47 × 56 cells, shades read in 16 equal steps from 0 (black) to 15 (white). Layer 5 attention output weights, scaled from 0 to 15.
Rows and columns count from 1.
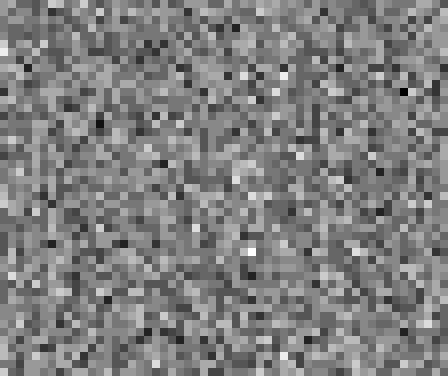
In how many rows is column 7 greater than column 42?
24
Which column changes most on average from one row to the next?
32
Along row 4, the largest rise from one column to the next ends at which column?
31
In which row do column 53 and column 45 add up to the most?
46
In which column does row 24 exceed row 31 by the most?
7
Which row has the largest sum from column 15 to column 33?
2
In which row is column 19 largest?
19
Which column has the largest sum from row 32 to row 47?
36
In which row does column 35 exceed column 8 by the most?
41
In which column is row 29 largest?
25
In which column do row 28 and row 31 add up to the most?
44
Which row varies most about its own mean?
12
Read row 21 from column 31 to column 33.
11 12 8
